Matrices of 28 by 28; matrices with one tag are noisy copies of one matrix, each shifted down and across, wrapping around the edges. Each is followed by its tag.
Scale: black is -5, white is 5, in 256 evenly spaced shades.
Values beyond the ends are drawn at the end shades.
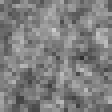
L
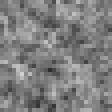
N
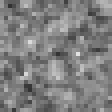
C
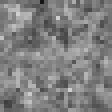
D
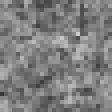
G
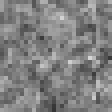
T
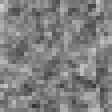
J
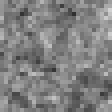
L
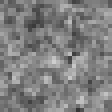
G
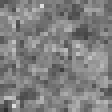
T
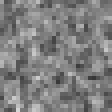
J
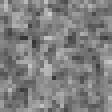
J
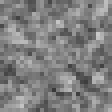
C
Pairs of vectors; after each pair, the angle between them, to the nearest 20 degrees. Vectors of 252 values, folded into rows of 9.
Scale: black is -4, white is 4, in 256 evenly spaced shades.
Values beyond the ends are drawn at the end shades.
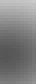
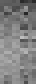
140 degrees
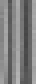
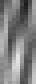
60 degrees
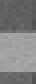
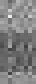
140 degrees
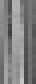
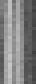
60 degrees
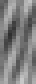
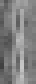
80 degrees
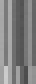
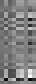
100 degrees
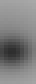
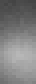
140 degrees
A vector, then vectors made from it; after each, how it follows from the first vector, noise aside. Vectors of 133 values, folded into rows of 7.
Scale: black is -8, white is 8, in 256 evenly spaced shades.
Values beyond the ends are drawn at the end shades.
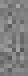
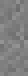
wrapped around, negated, shrunk.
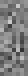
scaled up.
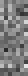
wrapped around, negated, scaled up.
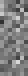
wrapped around, negated, scaled up.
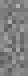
copied.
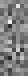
scaled up.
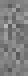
reversed, negated.
